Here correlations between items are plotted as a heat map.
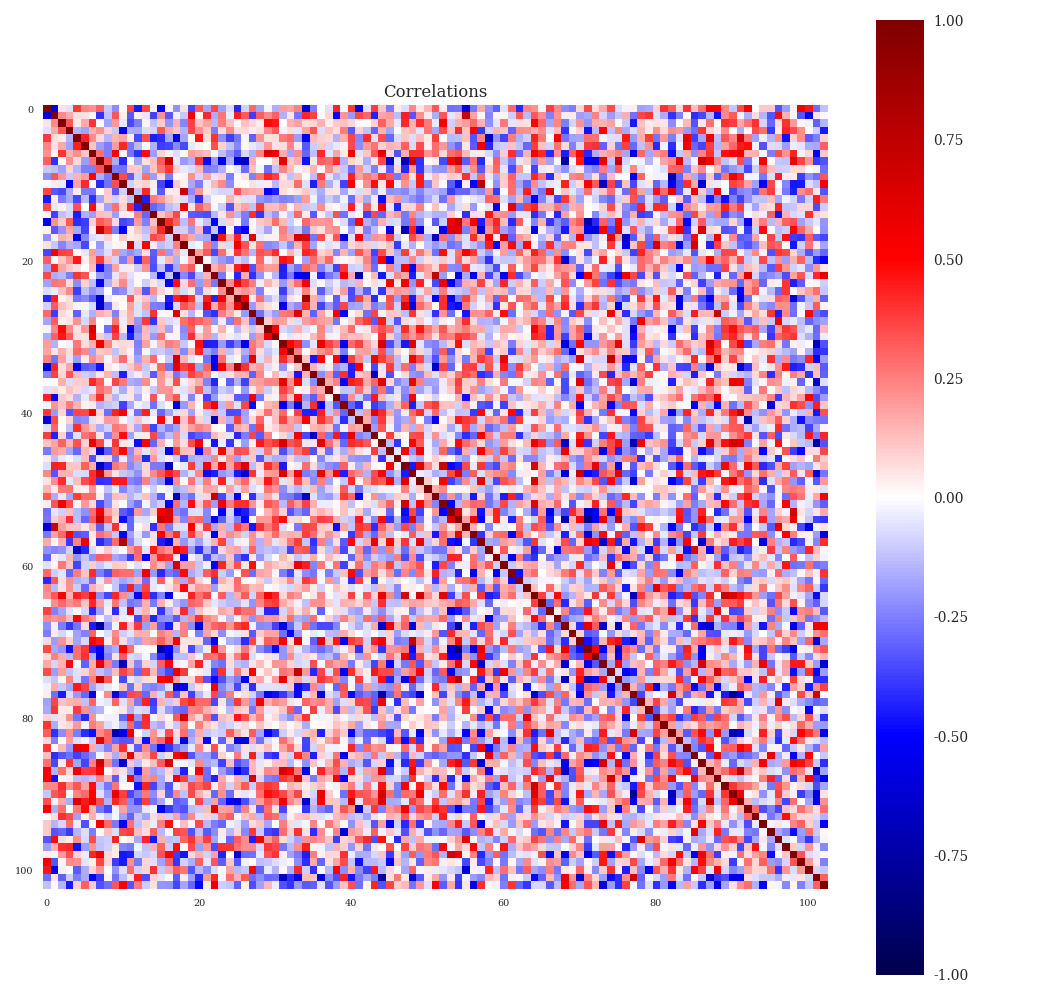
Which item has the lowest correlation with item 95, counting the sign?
39
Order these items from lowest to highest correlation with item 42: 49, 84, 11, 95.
95, 11, 49, 84
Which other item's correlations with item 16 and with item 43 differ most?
57
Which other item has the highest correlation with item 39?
22
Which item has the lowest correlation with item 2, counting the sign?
77
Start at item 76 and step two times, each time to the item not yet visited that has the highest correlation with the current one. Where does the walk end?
51
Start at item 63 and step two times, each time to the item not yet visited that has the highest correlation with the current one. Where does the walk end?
18
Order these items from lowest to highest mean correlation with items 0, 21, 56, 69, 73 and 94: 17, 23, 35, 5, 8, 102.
102, 5, 23, 17, 8, 35
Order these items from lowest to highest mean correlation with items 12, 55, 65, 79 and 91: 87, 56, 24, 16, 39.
24, 16, 56, 39, 87
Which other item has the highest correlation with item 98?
53
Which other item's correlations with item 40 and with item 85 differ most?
91
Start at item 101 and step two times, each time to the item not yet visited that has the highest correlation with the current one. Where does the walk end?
82
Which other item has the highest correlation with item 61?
13
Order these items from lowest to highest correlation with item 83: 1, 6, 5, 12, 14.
1, 6, 5, 12, 14
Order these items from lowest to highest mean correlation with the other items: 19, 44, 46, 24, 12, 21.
12, 46, 24, 21, 19, 44
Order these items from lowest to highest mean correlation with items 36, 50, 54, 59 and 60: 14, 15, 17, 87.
14, 87, 17, 15
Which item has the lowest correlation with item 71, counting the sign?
54
